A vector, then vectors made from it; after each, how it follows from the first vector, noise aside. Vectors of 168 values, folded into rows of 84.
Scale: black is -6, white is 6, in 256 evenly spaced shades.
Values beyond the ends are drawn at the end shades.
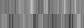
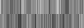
wrapped around, negated.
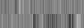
partly zeroed.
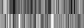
reversed, scaled up.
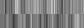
wrapped around, negated.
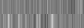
reversed, partly zeroed.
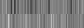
reversed, partly zeroed.
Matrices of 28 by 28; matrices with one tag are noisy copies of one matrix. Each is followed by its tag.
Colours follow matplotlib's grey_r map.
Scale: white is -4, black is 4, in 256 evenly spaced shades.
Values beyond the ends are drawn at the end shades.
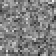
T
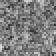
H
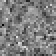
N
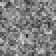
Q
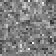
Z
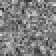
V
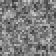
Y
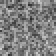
H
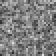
T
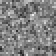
Y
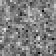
N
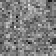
Z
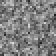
T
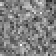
Z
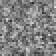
N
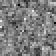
V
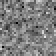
H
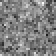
Z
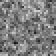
Z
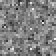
V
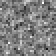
Y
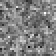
Q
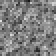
V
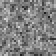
N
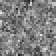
V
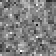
Z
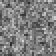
Q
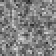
Q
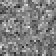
T
